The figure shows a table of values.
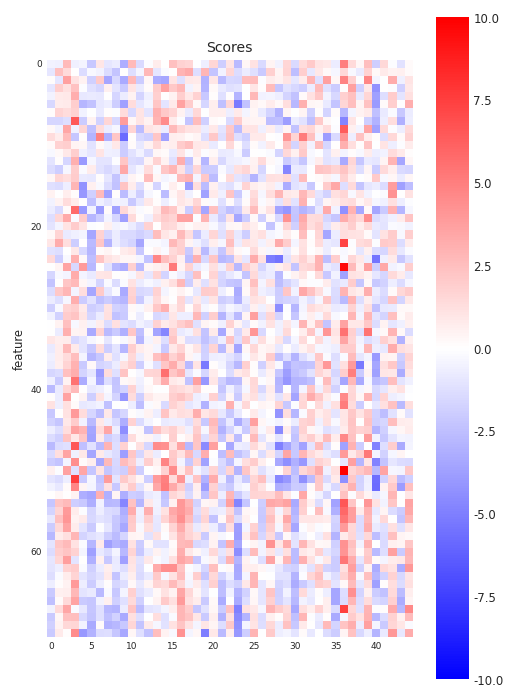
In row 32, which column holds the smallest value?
34
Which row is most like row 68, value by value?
5
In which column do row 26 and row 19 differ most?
36
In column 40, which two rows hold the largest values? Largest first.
14, 54
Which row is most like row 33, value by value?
2
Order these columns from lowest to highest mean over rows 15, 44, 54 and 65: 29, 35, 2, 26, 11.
11, 35, 26, 29, 2
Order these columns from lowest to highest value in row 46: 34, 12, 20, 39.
12, 20, 34, 39
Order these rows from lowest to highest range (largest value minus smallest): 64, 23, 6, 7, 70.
23, 6, 64, 70, 7
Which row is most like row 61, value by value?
59
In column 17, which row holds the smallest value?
15
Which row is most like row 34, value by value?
42
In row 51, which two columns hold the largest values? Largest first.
3, 14
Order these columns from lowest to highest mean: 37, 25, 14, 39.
14, 25, 39, 37
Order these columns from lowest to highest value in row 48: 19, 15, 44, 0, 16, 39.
0, 44, 16, 15, 19, 39
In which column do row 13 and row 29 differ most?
9
